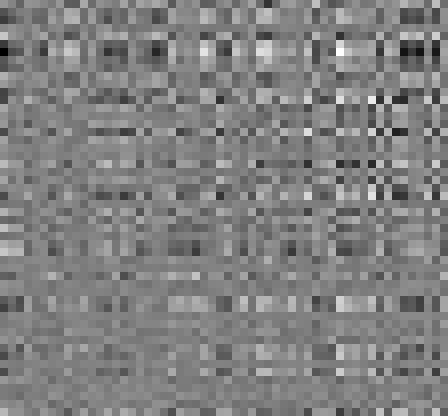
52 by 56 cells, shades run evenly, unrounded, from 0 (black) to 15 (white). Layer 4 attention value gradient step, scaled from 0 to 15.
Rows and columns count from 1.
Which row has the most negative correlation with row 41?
37
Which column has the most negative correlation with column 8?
2
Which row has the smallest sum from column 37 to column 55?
8
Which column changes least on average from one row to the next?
38
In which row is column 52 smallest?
7
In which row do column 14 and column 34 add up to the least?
1
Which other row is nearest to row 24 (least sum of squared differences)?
22
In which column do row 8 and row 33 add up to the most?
34
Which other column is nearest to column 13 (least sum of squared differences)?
32
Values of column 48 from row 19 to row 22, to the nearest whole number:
9 7 11 7
